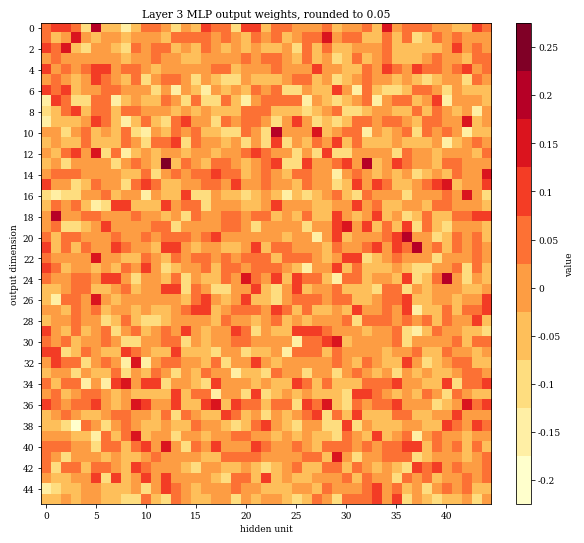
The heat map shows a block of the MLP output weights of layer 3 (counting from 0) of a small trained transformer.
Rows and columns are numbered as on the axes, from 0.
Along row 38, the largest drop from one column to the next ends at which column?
31
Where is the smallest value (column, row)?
3, 38
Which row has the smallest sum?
16
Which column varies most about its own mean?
29
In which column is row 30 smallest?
25
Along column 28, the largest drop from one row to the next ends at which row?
37
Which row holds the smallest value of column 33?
7
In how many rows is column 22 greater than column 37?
19
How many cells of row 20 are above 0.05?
4
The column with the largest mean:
5
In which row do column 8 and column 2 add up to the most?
34
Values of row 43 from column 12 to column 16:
0.1 0 0 0 0
